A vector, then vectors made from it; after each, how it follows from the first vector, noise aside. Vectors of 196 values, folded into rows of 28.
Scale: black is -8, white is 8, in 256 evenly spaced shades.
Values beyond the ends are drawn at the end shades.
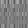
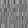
copied.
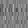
wrapped around, negated.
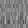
wrapped around, negated.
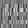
wrapped around, scaled up.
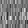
wrapped around, scaled up.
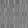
negated, shrunk.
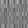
copied.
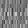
wrapped around, scaled up.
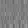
reversed, shrunk.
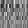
wrapped around, negated, scaled up.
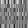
scaled up.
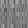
copied.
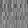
wrapped around, negated.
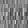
wrapped around, negated, scaled up.
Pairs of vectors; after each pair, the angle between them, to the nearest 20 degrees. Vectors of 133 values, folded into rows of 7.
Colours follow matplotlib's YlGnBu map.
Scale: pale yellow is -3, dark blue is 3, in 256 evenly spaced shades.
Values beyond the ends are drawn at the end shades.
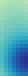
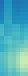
160 degrees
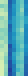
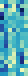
120 degrees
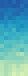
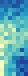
80 degrees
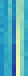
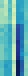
160 degrees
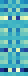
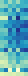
60 degrees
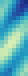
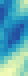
120 degrees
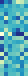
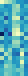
140 degrees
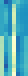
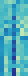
140 degrees
